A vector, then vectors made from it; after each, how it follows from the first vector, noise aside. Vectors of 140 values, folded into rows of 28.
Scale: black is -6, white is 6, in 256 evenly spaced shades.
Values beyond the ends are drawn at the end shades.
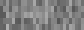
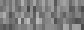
wrapped around, negated.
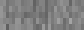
negated, shrunk.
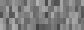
wrapped around, negated.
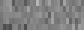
wrapped around, negated, partly zeroed.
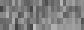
wrapped around.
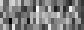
reversed, scaled up.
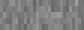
reversed, shrunk.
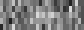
reversed, scaled up.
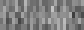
wrapped around.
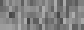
wrapped around.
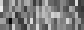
reversed, scaled up.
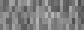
reversed.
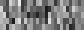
negated, scaled up.
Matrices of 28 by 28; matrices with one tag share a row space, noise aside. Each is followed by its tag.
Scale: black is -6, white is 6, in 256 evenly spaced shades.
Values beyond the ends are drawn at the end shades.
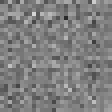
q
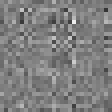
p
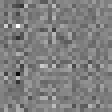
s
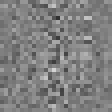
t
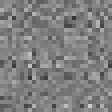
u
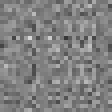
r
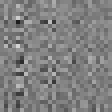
s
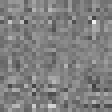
q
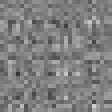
q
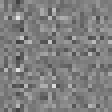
s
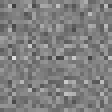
u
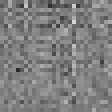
p
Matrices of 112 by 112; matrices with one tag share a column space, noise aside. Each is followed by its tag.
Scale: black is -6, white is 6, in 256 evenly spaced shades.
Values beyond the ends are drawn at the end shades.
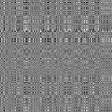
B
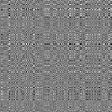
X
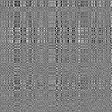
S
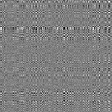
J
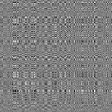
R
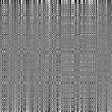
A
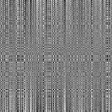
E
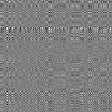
J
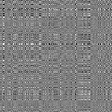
X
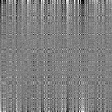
A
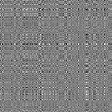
X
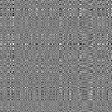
X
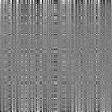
A
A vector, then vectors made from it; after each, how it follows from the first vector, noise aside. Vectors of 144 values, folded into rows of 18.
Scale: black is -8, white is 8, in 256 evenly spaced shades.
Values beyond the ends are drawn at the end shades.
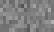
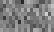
wrapped around, negated, scaled up.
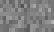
copied.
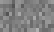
wrapped around.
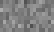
reversed.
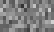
scaled up.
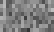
wrapped around, negated, scaled up.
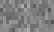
negated.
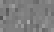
wrapped around, partly zeroed.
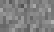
copied.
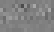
partly zeroed.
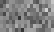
wrapped around, negated, scaled up.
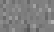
partly zeroed.
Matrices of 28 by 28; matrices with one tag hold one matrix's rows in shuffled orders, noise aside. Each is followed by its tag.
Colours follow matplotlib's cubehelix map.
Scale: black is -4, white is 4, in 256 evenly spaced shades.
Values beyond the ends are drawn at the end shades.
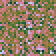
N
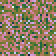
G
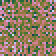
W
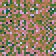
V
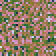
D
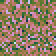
G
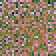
D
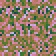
G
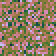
N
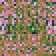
W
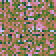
N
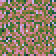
V
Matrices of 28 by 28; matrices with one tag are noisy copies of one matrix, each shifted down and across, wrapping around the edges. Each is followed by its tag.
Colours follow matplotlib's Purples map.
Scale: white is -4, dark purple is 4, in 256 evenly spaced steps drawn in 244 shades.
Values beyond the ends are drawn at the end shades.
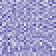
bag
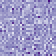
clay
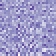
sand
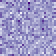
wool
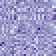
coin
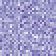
clay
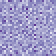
bag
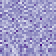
bag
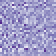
sand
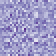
sand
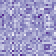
wool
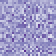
sand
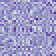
coin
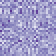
coin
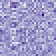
wool
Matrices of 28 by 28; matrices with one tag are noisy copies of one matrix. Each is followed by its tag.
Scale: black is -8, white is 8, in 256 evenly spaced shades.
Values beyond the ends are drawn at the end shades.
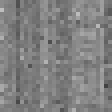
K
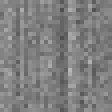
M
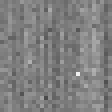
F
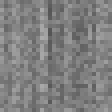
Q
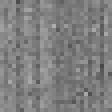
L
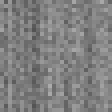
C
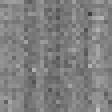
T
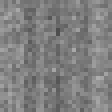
T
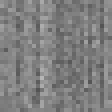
L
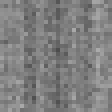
T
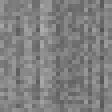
L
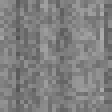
K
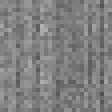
L
